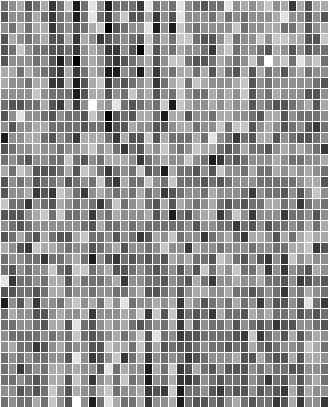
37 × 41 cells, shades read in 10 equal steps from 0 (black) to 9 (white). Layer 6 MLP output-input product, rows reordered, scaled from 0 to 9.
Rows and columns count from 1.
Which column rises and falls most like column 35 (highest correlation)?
23
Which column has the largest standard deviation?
10
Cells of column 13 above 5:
9
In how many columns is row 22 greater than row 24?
21
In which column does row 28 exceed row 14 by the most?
16
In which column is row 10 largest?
12
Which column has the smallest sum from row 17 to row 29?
36
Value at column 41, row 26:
3
